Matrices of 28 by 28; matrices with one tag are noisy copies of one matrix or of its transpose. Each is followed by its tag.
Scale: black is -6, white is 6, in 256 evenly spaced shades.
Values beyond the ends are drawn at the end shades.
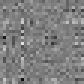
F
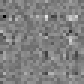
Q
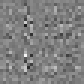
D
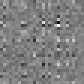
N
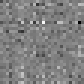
F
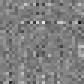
F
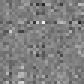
F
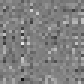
F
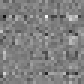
Q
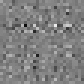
D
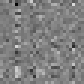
Q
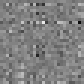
F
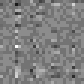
Q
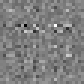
D
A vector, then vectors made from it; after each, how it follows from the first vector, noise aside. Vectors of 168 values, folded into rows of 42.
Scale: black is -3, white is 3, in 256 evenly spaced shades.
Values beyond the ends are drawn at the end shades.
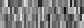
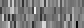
reversed, negated, partly zeroed.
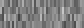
reversed, shrunk.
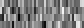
reversed.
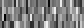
wrapped around, negated.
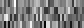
wrapped around, negated.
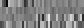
negated, partly zeroed.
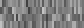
wrapped around, negated, shrunk.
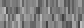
wrapped around, shrunk.
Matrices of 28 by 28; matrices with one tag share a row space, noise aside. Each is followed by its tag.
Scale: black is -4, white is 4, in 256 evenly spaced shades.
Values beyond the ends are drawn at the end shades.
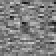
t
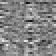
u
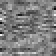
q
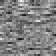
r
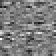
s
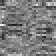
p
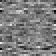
r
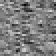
t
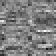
p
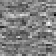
p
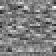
r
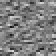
t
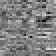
p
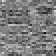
p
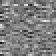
u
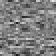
t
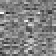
u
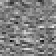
t
